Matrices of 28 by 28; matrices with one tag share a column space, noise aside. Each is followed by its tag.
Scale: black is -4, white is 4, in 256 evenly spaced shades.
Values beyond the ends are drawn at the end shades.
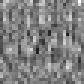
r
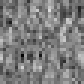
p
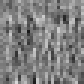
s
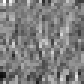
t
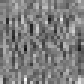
s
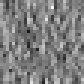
s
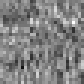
p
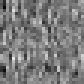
p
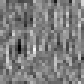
r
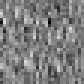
p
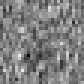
p
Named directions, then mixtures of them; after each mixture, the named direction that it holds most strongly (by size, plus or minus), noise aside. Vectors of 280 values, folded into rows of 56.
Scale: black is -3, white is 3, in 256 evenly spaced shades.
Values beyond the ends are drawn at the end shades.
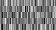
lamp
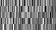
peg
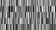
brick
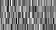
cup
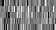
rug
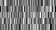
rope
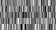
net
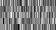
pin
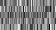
rope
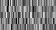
cup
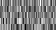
pin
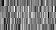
rug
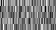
peg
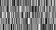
cup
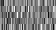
lamp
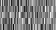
peg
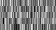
pin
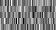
cup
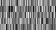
brick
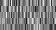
cup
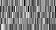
brick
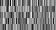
cup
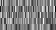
brick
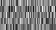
brick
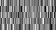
rope
